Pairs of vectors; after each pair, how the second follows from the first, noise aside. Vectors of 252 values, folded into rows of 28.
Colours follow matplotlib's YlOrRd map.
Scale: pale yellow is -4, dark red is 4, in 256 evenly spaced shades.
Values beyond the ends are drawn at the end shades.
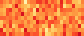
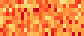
sign-scrambled.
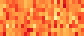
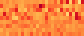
wrapped around, partly zeroed.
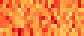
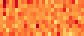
wrapped around, partly zeroed.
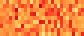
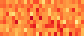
wrapped around, partly zeroed.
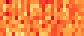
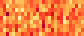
wrapped around.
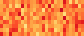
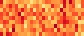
sign-scrambled.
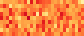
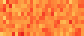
wrapped around, negated, shrunk.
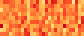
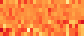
wrapped around, partly zeroed.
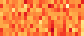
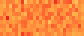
wrapped around, negated, shrunk.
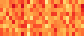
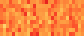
wrapped around, negated, shrunk.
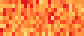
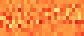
wrapped around, partly zeroed.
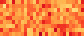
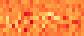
wrapped around, partly zeroed.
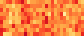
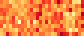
reversed.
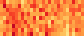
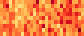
reversed.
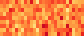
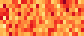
wrapped around.
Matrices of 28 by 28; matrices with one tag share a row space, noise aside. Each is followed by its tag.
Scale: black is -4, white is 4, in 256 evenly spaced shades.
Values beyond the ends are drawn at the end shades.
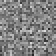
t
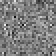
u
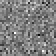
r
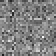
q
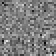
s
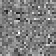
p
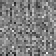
r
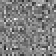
u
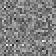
u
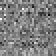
t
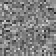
s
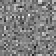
u
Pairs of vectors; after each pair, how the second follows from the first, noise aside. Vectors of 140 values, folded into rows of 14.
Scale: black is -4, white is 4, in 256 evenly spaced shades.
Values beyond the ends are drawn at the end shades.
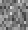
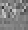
reversed, negated, partly zeroed.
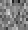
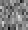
reversed.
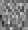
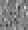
reversed, negated, partly zeroed.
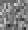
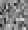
negated.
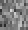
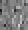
partly zeroed.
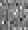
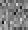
negated.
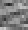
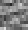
copied.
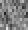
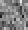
reversed.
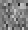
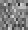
copied.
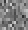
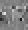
reversed, negated, partly zeroed.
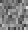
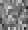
negated.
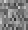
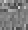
partly zeroed.
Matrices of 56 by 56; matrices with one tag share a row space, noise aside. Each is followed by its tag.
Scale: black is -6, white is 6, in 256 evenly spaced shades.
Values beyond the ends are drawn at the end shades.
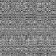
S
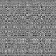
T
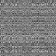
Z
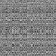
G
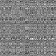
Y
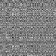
G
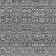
Z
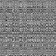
G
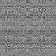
T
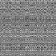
Y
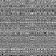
Y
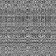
T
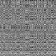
Y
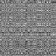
S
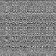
G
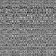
G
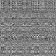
Z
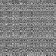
G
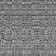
Z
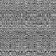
S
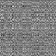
Z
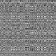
Y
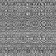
T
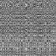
S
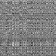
G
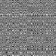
G
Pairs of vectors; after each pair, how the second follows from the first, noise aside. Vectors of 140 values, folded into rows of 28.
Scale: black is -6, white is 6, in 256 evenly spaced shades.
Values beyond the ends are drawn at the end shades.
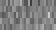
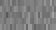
reversed, negated, shrunk.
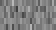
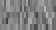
shuffled.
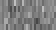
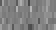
wrapped around, partly zeroed.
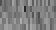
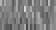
negated.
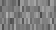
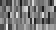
wrapped around, negated, scaled up.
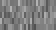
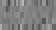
wrapped around, negated, partly zeroed.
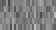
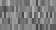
shuffled.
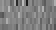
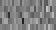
shuffled.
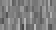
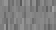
reversed, negated, shrunk.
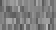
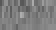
wrapped around, partly zeroed.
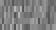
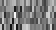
negated, scaled up.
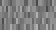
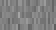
reversed, shrunk.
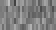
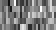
negated, scaled up.
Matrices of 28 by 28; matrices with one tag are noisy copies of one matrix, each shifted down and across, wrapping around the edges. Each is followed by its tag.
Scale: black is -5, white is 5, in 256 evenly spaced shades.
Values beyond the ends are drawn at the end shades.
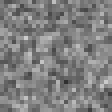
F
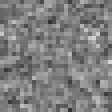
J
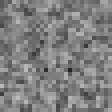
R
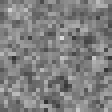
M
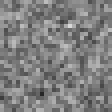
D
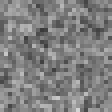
F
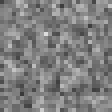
R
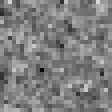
M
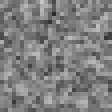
J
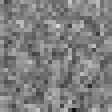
R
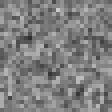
D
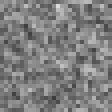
M
